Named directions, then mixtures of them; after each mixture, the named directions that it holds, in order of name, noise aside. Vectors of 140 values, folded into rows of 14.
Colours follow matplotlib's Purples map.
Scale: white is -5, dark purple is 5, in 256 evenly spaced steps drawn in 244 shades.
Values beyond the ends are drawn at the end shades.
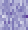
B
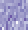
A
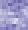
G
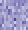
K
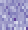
A, B, K.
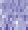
A, B, G.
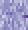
B.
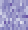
B, G.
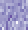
A.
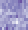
A, G.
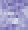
G.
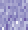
A.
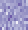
A.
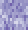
A, B, G.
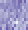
A, G, K.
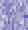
B.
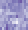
A, G.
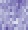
A, G, K.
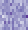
B.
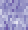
A, B, G.
